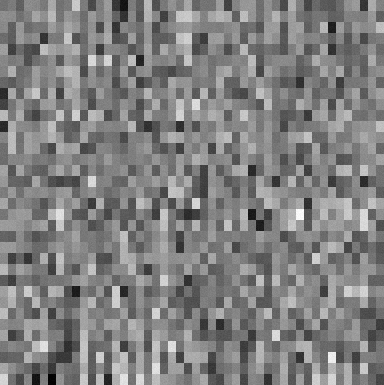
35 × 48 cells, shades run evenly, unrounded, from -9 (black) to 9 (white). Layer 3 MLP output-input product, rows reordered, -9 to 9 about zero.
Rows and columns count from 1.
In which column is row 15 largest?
25
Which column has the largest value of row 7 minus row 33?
9
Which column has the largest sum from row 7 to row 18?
34
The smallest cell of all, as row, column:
35, 7
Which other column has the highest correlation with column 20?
11
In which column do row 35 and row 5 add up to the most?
1
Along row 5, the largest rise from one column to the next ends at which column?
6
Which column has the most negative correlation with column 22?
43
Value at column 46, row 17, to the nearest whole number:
-6
